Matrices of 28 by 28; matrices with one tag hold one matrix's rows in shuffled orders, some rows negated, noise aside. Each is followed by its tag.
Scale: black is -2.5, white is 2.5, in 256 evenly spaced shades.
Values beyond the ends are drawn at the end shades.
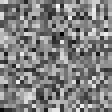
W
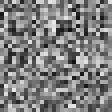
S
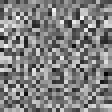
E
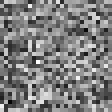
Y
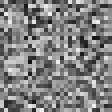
Y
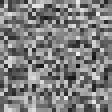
Y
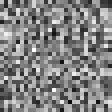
E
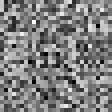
S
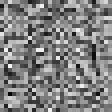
Y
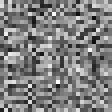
Y
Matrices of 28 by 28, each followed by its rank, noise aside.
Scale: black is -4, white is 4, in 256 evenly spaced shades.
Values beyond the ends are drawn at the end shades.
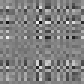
one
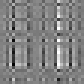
one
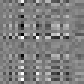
one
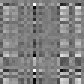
one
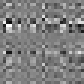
two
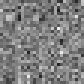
six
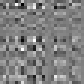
two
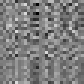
three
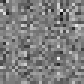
six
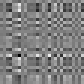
one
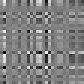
one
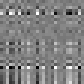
one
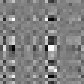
one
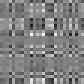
one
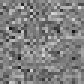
six
